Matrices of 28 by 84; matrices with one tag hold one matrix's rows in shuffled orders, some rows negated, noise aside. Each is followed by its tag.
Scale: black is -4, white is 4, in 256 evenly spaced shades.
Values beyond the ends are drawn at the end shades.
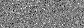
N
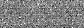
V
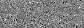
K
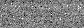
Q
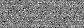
V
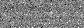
Q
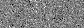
N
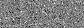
N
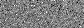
K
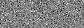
K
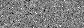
N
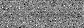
V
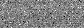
V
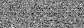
Q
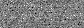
Q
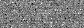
Q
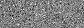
N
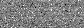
Q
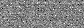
V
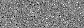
K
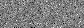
K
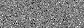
K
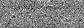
Q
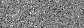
N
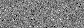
K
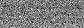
V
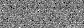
V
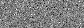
K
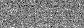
Q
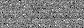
V
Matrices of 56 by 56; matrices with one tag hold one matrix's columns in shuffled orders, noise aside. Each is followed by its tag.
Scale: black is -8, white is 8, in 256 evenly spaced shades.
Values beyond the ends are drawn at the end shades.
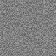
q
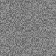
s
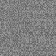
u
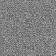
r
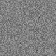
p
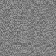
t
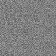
r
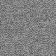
r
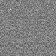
t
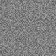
s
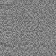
t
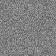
s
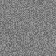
u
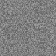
p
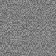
t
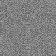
r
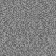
u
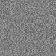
p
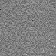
q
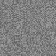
u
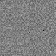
s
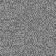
s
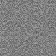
q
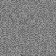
r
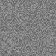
s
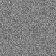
p
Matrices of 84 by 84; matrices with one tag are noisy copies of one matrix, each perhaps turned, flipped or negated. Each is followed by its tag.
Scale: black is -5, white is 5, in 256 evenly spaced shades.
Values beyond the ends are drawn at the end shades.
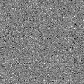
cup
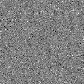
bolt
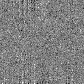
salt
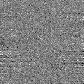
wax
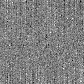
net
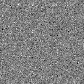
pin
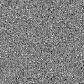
pin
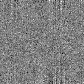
salt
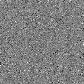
bolt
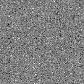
cup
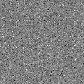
cup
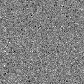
pin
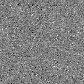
pin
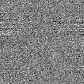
salt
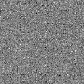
cup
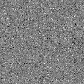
cup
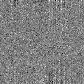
salt
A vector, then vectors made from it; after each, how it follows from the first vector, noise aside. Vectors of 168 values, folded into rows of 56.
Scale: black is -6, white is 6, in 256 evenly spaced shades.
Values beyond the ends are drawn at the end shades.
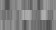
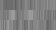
reversed, shrunk.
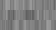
reversed, negated, shrunk.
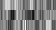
reversed, negated, scaled up.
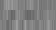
reversed, negated, shrunk.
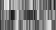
reversed, negated, scaled up.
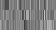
sign-scrambled.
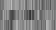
reversed, negated.
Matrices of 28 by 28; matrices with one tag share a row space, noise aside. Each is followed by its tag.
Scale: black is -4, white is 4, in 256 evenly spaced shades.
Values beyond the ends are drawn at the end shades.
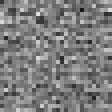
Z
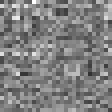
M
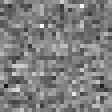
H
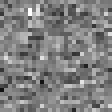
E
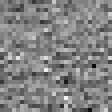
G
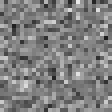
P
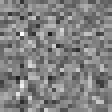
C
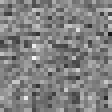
M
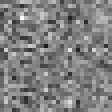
P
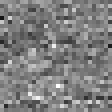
G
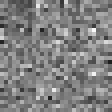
Z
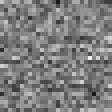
Z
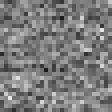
H
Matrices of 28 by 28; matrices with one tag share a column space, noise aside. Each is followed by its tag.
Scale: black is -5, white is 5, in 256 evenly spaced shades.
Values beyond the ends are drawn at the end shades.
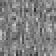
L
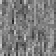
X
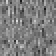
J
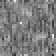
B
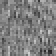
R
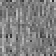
B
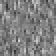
R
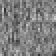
L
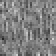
L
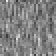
B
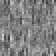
X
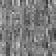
X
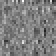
J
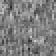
R
